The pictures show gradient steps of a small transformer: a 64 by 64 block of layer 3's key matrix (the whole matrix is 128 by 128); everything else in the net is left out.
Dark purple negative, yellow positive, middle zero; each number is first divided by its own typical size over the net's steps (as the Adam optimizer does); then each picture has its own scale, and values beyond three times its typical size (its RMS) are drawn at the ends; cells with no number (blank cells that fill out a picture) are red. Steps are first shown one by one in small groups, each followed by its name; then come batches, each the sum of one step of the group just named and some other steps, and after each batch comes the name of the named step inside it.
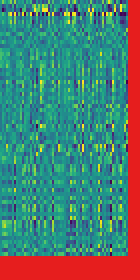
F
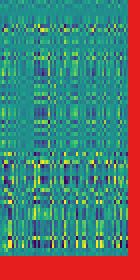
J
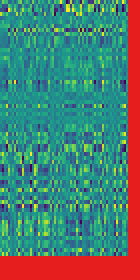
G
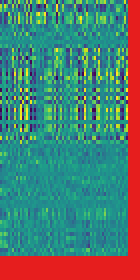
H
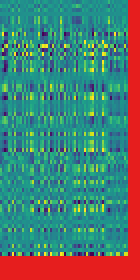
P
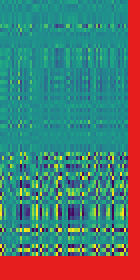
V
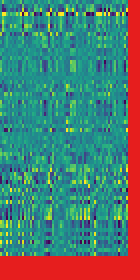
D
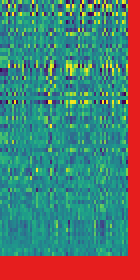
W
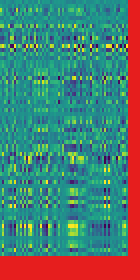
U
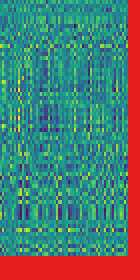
V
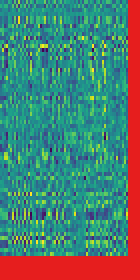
P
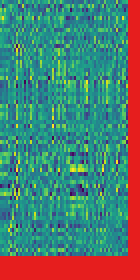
J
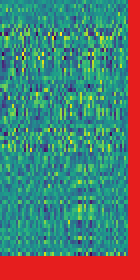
P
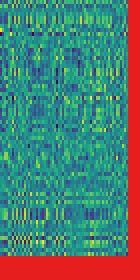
H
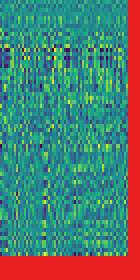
P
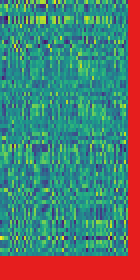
G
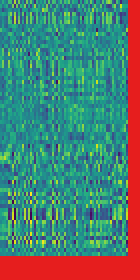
F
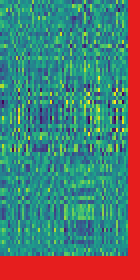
W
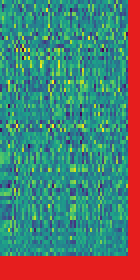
F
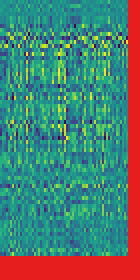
P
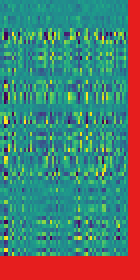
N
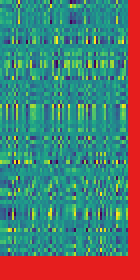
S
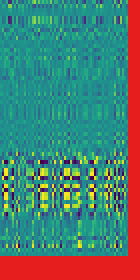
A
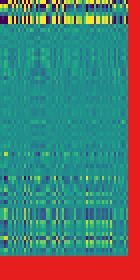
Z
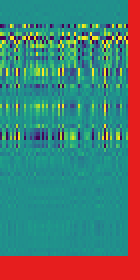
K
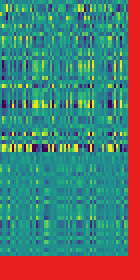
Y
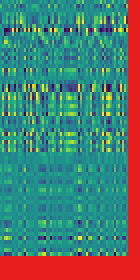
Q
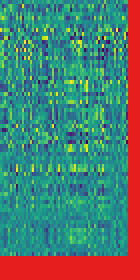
A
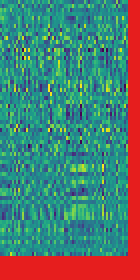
S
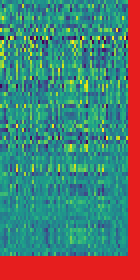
K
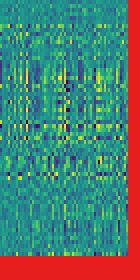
A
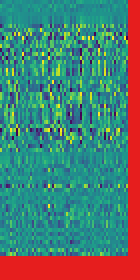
K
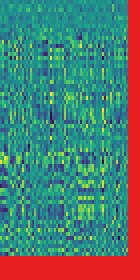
N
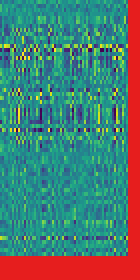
Q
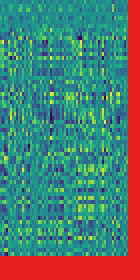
N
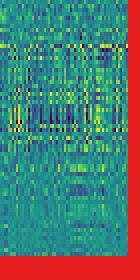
N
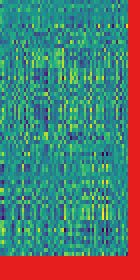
A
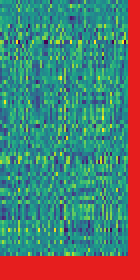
S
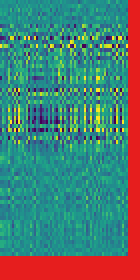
K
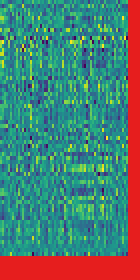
K
